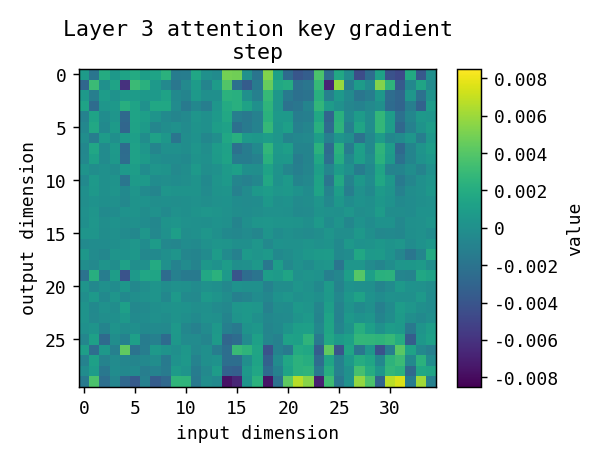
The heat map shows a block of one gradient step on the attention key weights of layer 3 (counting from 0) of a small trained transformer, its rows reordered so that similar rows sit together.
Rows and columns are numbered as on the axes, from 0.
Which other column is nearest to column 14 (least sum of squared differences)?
23
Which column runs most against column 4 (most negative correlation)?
1
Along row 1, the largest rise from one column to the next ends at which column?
25
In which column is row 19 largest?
27
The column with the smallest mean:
15
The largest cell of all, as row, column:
29, 31
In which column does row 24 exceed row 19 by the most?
4
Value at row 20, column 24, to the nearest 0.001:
0.001
